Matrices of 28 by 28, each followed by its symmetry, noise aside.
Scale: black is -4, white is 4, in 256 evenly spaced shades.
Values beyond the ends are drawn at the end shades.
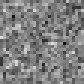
no symmetry.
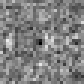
mirrored top to bottom.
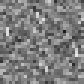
same after a half turn.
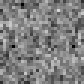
same after a half turn.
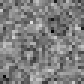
symmetric across the other diagonal.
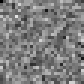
symmetric.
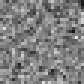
no symmetry.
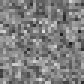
antisymmetric.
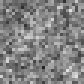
symmetric.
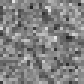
symmetric across the other diagonal.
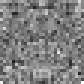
mirrored left to right.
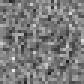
same after a half turn.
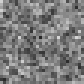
symmetric across the other diagonal.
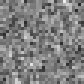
same after a half turn.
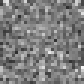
mirrored left to right.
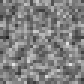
mirrored left to right.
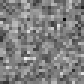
symmetric.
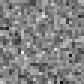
symmetric across the other diagonal.
